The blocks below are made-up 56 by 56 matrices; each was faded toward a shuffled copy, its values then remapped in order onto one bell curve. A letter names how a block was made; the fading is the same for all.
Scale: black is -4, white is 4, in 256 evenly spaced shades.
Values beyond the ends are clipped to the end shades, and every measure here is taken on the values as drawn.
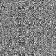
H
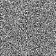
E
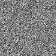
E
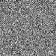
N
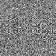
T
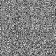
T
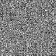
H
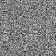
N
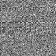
T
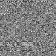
T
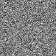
H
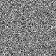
N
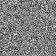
N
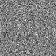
N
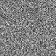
N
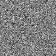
E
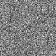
N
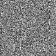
E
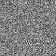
N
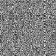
H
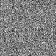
N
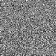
T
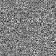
N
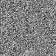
E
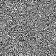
H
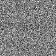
E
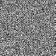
H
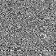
T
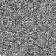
N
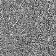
E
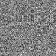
N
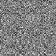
H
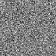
N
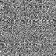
T
